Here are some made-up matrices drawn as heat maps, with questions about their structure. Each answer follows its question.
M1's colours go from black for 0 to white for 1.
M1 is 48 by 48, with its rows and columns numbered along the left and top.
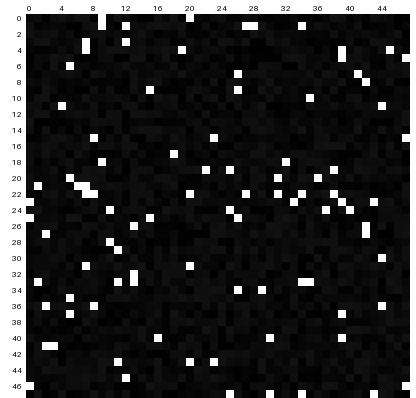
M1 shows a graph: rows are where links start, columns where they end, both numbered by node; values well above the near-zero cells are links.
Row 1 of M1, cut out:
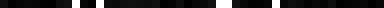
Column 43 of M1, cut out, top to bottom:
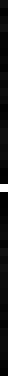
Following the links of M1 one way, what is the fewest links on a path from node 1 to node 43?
4
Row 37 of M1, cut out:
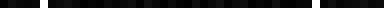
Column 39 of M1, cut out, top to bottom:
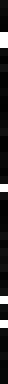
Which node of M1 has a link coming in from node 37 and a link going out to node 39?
node 5
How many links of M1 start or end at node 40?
4
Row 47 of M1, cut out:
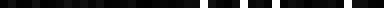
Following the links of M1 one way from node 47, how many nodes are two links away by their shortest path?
8
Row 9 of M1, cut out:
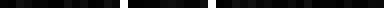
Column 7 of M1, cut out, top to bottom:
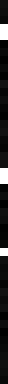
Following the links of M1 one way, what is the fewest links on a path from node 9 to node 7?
6
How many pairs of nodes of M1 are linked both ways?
2
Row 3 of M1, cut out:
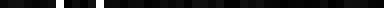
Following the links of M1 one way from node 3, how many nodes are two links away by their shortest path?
2
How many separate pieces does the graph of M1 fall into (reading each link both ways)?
2
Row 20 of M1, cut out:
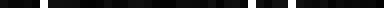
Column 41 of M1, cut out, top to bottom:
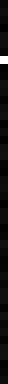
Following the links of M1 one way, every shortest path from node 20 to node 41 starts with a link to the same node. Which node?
node 31
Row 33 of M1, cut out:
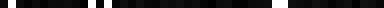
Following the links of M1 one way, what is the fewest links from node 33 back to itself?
5
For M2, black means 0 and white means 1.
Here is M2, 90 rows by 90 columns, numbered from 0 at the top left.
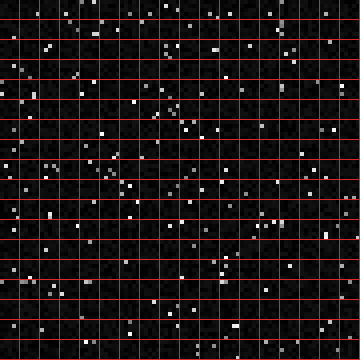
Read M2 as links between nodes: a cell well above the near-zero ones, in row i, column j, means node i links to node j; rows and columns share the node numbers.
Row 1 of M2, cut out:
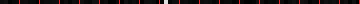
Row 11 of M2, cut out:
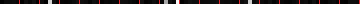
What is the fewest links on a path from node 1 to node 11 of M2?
2
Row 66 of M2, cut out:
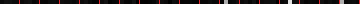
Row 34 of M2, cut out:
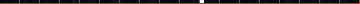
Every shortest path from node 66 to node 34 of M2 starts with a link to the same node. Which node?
node 85
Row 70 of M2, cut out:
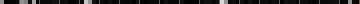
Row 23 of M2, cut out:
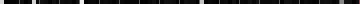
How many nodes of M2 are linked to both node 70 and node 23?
2
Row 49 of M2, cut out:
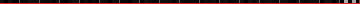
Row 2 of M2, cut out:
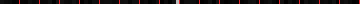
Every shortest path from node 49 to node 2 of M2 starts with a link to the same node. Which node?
node 86
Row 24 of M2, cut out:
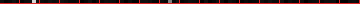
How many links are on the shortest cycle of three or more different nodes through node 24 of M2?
5
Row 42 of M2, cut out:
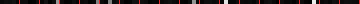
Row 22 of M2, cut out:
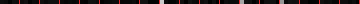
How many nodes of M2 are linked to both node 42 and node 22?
0
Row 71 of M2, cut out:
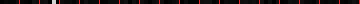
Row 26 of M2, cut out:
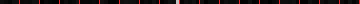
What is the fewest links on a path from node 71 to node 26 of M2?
5
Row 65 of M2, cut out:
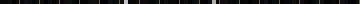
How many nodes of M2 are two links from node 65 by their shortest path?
2
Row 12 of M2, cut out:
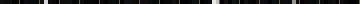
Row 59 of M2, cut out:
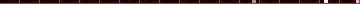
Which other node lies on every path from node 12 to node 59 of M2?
node 81
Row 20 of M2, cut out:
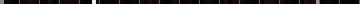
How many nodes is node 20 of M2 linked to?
3
